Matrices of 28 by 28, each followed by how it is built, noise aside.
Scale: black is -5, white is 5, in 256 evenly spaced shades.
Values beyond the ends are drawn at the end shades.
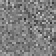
upper triangular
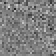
upper triangular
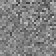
upper triangular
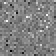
sparse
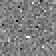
sparse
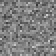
blocks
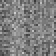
blocks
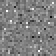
sparse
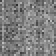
blocks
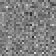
low rank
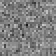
blocks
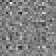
low rank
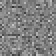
low rank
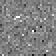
sparse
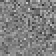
upper triangular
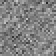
Hankel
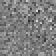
upper triangular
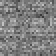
blocks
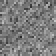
Hankel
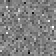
sparse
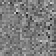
upper triangular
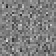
low rank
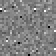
sparse
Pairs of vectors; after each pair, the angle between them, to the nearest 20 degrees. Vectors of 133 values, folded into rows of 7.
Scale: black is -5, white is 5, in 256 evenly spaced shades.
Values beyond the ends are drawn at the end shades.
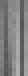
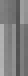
120 degrees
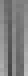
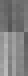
80 degrees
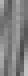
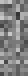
80 degrees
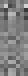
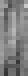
60 degrees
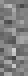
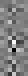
120 degrees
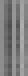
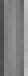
100 degrees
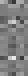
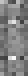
40 degrees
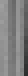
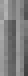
40 degrees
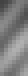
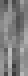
60 degrees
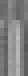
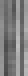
80 degrees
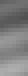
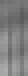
40 degrees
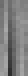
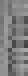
60 degrees
